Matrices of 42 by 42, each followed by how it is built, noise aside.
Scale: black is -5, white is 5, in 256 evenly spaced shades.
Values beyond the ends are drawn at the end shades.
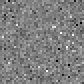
sparse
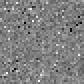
sparse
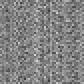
repeating rows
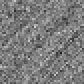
Hankel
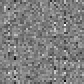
uneven columns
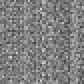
repeating rows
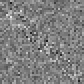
banded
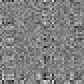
low rank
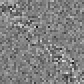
banded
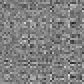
low rank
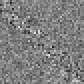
banded
